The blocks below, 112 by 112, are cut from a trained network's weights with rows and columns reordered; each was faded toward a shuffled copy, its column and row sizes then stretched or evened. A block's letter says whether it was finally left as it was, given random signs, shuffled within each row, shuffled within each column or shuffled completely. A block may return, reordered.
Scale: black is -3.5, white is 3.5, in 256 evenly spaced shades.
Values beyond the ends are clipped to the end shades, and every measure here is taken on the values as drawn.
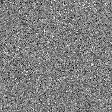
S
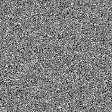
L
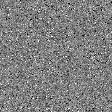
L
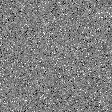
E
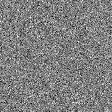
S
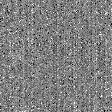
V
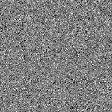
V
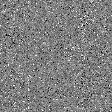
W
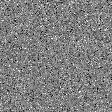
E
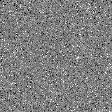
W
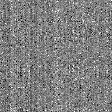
V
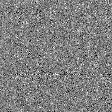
L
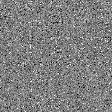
L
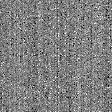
V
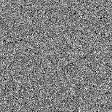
L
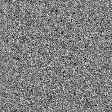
W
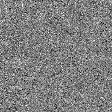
W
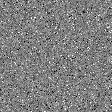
E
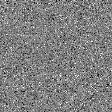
L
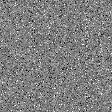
W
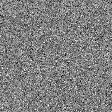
W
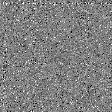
L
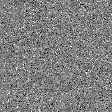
W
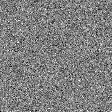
S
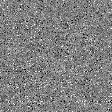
L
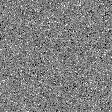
E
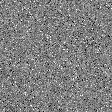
E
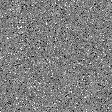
E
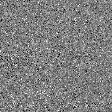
L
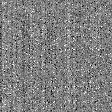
V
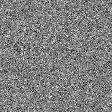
S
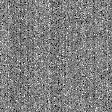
W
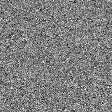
S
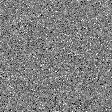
E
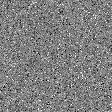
E
